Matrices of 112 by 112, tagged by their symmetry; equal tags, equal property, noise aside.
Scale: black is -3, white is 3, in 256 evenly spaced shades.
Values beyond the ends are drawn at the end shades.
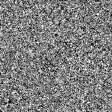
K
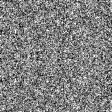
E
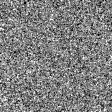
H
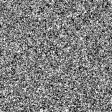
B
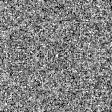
E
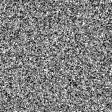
B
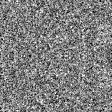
E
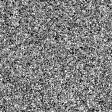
B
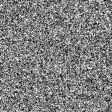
B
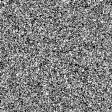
H
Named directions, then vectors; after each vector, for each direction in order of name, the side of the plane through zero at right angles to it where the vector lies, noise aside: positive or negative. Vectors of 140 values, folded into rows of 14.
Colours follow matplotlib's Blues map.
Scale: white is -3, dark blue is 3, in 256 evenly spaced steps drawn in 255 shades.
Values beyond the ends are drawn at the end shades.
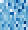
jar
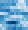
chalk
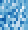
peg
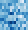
positive, positive, positive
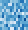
negative, negative, negative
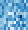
negative, negative, negative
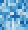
negative, negative, positive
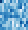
negative, negative, positive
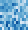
positive, negative, negative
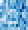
negative, positive, negative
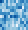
negative, negative, positive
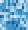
positive, positive, negative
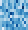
positive, positive, negative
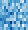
positive, positive, positive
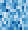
positive, positive, negative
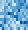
negative, positive, positive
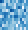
negative, negative, positive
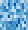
positive, positive, negative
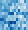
positive, positive, positive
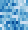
positive, negative, negative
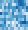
negative, positive, positive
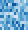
positive, negative, negative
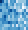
positive, negative, positive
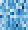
positive, positive, negative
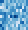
negative, negative, positive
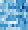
negative, positive, negative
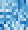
negative, positive, positive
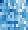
positive, negative, positive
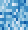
negative, positive, positive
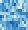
positive, positive, negative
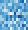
negative, negative, negative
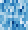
positive, positive, negative
